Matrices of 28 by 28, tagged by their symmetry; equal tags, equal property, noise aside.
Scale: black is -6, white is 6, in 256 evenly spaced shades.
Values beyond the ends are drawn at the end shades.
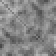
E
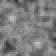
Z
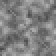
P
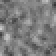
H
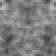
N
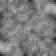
P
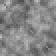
E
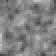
E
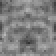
N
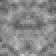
N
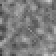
H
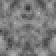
N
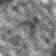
Z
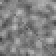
H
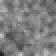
Z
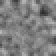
Z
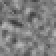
H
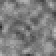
Z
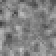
H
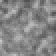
Z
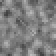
H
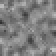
P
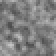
Z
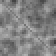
Z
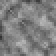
E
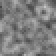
Z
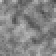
Z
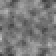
P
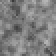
H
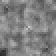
Z
